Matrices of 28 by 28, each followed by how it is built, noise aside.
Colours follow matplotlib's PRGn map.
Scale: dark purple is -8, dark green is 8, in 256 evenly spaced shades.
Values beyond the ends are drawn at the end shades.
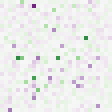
sparse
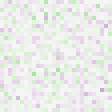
repeating rows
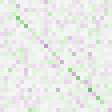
diagonal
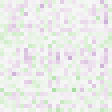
blocks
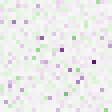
sparse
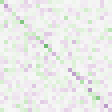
diagonal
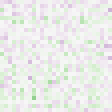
blocks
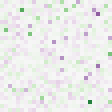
sparse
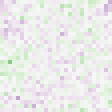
smooth
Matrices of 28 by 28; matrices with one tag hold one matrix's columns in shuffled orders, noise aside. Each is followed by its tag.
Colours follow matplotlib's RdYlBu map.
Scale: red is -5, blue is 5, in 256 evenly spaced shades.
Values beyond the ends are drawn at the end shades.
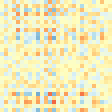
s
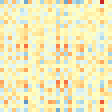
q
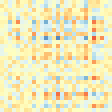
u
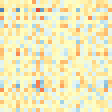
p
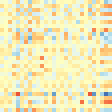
s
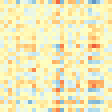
q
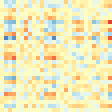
u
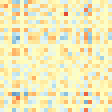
s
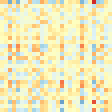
q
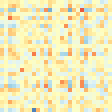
p
